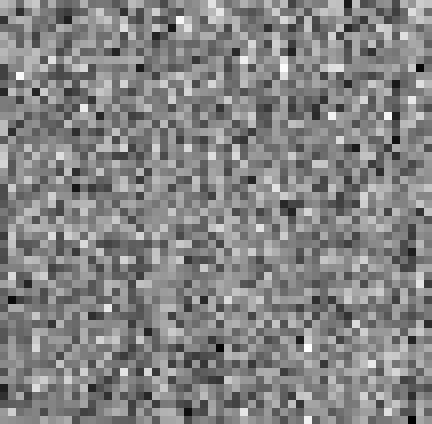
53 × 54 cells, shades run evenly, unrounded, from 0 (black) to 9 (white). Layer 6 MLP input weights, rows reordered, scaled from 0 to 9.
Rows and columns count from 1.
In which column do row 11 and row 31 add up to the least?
44
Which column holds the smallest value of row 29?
52
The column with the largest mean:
53
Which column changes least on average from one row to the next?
21
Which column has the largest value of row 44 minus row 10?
39
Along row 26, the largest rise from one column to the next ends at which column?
46
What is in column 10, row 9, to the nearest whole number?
7
